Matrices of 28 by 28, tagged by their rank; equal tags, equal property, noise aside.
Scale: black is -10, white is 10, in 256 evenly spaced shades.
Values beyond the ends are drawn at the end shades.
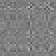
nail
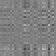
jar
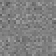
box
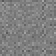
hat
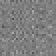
nail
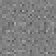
hat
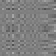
nail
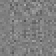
hat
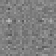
box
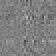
box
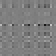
jar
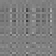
jar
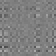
jar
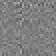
hat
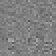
hat
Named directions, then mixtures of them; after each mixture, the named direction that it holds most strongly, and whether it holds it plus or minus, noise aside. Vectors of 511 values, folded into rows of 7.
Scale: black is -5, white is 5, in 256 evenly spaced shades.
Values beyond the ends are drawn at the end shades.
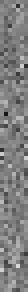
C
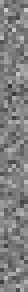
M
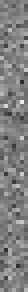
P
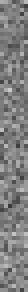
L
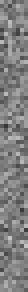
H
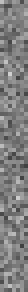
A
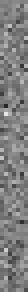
P, minus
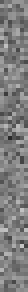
H, minus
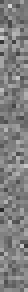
H, minus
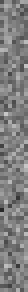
A, minus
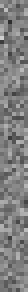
H, minus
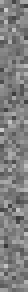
M, plus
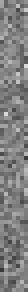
C, minus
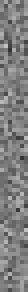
H, minus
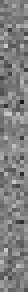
P, minus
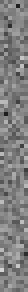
C, plus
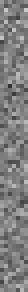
M, plus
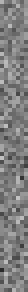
A, plus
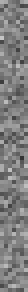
L, plus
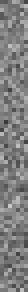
L, minus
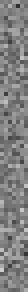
H, minus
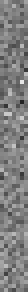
P, minus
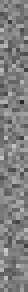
P, minus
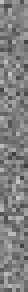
A, plus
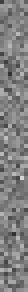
A, minus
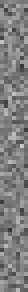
M, minus
